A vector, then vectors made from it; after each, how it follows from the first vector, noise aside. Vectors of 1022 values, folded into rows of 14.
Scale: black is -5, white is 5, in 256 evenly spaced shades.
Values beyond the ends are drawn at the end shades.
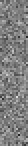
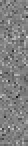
negated, partly zeroed.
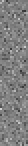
reversed, negated, partly zeroed.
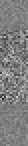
partly zeroed.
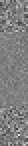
negated, partly zeroed.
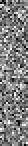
reversed, scaled up.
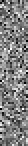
reversed, scaled up.
